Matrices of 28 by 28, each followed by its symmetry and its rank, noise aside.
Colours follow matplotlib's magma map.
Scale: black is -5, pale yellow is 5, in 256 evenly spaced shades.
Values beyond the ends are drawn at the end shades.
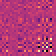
symmetric, rank one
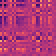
symmetric, rank one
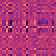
no symmetry, rank one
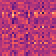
no symmetry, rank three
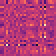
antisymmetric, rank two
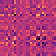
symmetric, rank two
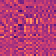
no symmetry, rank three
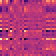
no symmetry, rank one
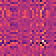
antisymmetric, rank two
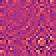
symmetric, rank three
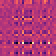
no symmetry, rank one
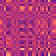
no symmetry, rank two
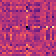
no symmetry, rank three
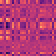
no symmetry, rank one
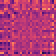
antisymmetric, rank two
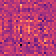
no symmetry, rank three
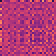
no symmetry, rank two
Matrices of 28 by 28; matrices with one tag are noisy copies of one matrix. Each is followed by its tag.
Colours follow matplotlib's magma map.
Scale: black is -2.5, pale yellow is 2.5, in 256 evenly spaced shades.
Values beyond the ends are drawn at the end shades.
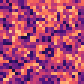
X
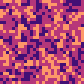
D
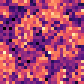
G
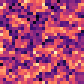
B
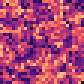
D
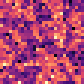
D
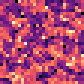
B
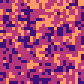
X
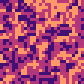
X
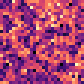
X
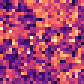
X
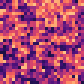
X
